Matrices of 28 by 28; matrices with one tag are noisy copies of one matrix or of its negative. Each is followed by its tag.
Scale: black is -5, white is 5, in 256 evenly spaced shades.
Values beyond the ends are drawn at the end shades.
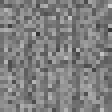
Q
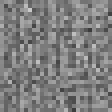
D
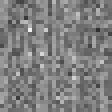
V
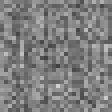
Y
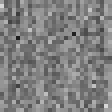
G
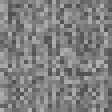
V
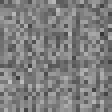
Q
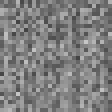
Q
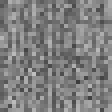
V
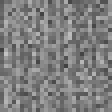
D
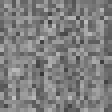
G
